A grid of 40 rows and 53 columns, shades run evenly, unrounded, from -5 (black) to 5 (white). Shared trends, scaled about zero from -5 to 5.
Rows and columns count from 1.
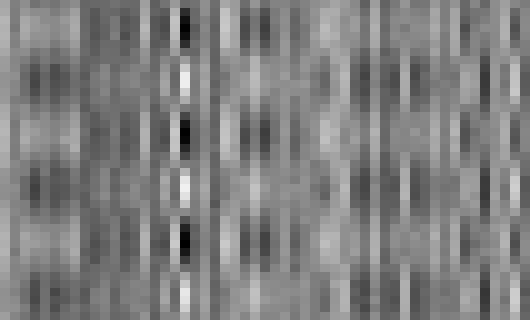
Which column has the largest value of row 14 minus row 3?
19
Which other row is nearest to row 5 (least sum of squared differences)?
30
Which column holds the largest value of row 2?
23
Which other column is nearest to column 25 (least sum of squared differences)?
17
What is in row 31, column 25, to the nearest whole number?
-2
